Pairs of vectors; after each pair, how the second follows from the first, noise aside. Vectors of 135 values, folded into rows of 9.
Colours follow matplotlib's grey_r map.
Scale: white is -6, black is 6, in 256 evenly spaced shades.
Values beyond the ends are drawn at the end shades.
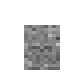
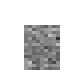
copied.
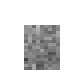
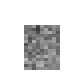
negated.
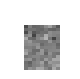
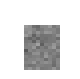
wrapped around, shrunk.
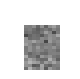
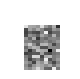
wrapped around, negated, scaled up.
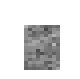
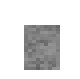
reversed, shrunk.
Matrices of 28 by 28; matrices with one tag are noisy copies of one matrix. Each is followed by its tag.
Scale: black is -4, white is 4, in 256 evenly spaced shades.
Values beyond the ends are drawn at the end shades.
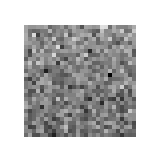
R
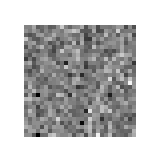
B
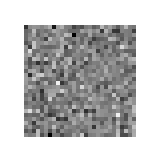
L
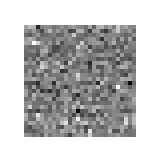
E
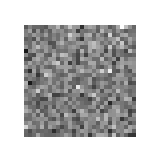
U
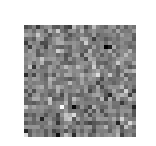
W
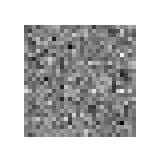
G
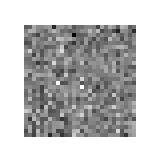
L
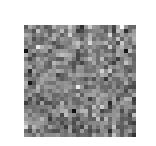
U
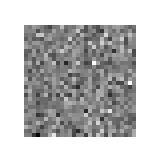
B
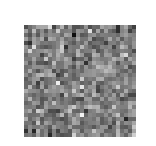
L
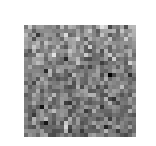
R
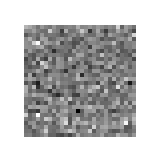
E
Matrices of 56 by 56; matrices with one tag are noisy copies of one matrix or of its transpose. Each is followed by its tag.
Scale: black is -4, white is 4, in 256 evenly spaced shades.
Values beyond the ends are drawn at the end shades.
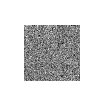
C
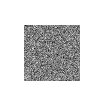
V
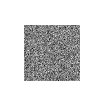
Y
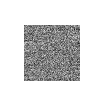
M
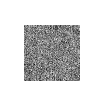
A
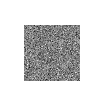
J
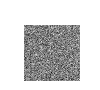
Y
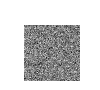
C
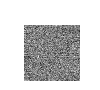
A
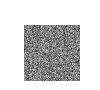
M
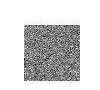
C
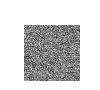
A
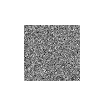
Y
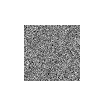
J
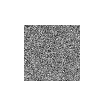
V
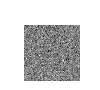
V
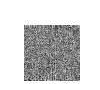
A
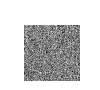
C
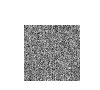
A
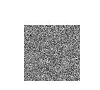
J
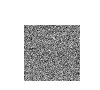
Y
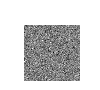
V
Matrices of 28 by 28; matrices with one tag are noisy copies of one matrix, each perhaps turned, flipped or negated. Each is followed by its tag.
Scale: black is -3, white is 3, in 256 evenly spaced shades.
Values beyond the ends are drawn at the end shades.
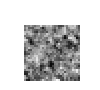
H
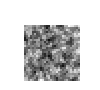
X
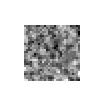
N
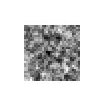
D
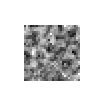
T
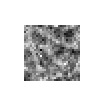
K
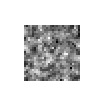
X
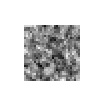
X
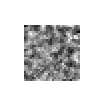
T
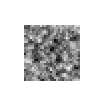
D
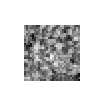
D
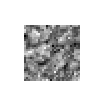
K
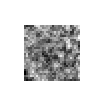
N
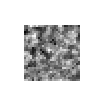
T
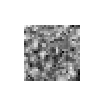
N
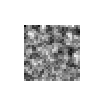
T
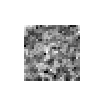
N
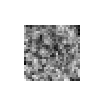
N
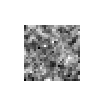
H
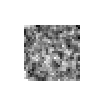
N
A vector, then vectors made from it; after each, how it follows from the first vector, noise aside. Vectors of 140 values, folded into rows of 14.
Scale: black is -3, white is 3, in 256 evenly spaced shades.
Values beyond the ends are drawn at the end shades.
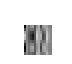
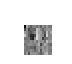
partly zeroed.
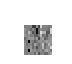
wrapped around, partly zeroed.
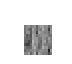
wrapped around, shrunk.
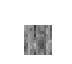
wrapped around, shrunk.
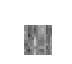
wrapped around, negated, shrunk.
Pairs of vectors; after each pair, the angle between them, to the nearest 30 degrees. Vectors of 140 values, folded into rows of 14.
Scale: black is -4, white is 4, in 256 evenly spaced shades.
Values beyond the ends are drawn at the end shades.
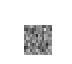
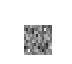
30 degrees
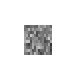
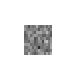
120 degrees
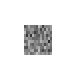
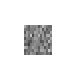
150 degrees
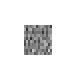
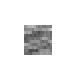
90 degrees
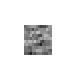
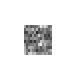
150 degrees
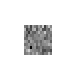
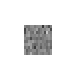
120 degrees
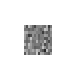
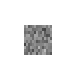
120 degrees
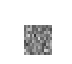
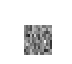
150 degrees
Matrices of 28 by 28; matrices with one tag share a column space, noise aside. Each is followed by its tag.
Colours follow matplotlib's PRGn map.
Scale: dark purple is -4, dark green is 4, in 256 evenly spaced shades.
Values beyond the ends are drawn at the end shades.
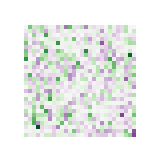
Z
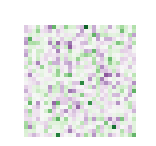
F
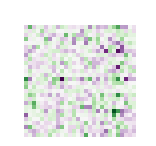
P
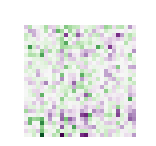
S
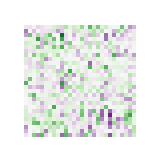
S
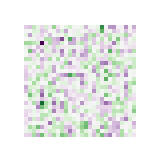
F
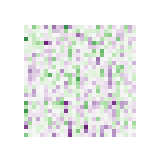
F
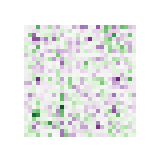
P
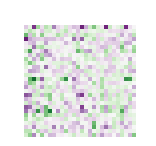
P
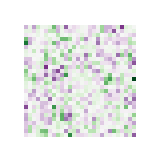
Z
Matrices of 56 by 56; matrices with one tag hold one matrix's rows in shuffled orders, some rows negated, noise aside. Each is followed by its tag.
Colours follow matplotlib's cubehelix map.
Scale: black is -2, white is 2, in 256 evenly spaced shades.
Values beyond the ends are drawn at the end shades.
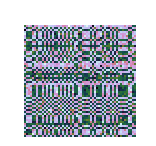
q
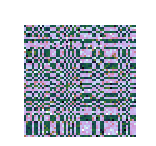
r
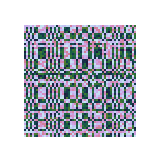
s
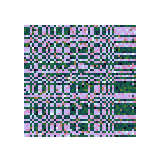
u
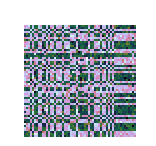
u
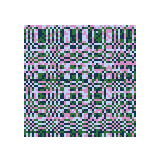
s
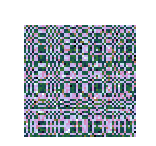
s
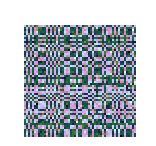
s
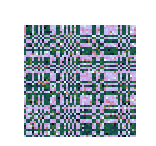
r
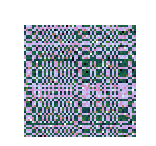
q
